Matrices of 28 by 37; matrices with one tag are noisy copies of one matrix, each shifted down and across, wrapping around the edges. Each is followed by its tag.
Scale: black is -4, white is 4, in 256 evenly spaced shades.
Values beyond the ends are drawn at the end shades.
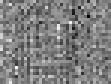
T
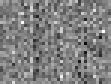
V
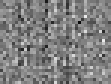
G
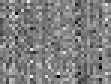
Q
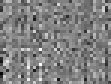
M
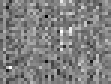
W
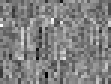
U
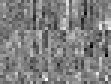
U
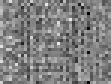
T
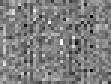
T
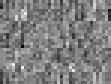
U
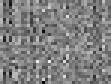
M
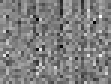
G
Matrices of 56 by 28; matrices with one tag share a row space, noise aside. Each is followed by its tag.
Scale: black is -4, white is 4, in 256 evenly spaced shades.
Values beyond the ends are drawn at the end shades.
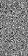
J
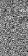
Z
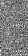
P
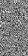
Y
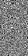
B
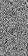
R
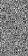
Y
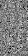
Z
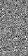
Y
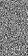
R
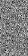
P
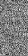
P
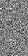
J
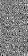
P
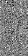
Z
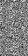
J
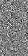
B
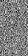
R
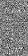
P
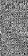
P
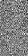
P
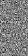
Y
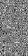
Y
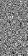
Z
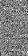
P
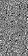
R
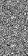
B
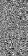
Z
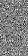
P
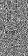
R
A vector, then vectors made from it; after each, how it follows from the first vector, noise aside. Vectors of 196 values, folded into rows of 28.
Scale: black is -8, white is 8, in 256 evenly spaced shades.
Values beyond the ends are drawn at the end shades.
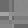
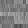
wrapped around, negated.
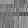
reversed, negated.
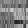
wrapped around, negated, scaled up.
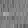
partly zeroed.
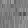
reversed, negated, partly zeroed.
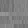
shrunk.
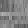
copied.
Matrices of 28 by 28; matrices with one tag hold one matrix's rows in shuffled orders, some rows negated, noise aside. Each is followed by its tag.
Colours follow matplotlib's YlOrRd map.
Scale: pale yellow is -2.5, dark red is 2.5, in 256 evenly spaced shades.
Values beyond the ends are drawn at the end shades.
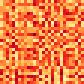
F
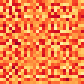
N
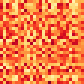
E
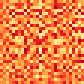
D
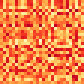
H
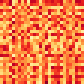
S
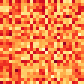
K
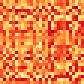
H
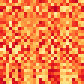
N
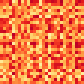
S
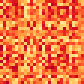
E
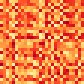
F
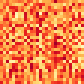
D
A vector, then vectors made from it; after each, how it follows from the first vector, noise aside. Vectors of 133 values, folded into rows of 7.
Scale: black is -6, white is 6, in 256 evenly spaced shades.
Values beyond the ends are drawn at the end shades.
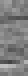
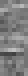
wrapped around, negated.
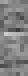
wrapped around.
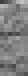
wrapped around.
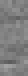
shrunk.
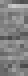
wrapped around.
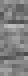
wrapped around.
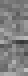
wrapped around, negated.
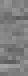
shrunk.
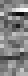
reversed, scaled up.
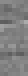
wrapped around, shrunk.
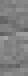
wrapped around, shrunk.
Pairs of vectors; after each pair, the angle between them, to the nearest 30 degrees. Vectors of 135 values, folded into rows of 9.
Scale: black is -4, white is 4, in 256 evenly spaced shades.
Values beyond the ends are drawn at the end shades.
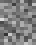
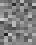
30 degrees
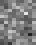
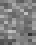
30 degrees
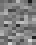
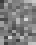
90 degrees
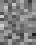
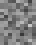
60 degrees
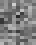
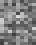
150 degrees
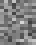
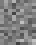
30 degrees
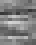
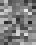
120 degrees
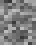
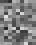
30 degrees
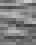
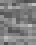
150 degrees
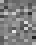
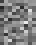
90 degrees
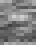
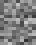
90 degrees
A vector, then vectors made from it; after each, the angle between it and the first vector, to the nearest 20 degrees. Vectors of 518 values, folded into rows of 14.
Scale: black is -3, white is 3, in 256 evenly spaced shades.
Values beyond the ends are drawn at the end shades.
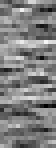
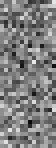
100 degrees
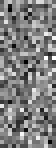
100 degrees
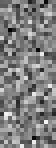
100 degrees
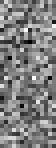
100 degrees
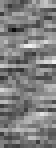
80 degrees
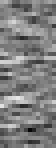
80 degrees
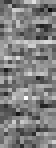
40 degrees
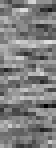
20 degrees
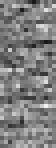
140 degrees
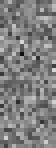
80 degrees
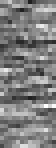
160 degrees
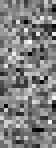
60 degrees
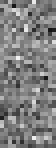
60 degrees
